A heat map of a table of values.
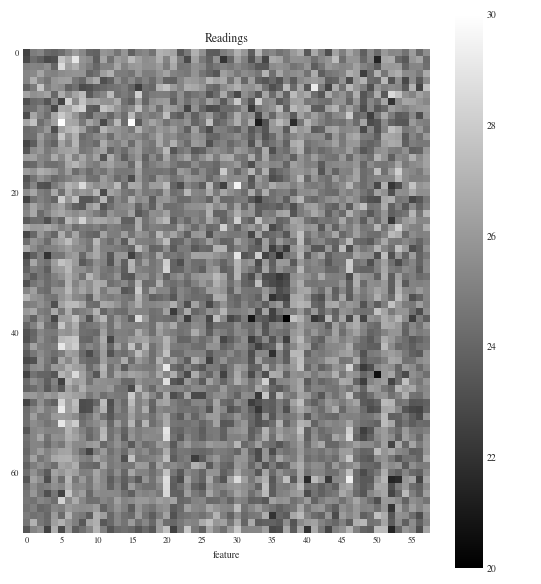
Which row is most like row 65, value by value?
56
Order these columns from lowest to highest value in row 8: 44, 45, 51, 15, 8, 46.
51, 45, 15, 46, 44, 8
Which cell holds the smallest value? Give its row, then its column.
38, 37
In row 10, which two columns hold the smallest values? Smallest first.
33, 38
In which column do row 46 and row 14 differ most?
50
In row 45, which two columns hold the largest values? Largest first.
20, 46
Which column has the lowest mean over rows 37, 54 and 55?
48
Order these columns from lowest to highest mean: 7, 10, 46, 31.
31, 10, 46, 7
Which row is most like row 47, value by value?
63
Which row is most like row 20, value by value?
15
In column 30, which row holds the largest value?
19
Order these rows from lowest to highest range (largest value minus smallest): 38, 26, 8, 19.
26, 8, 19, 38
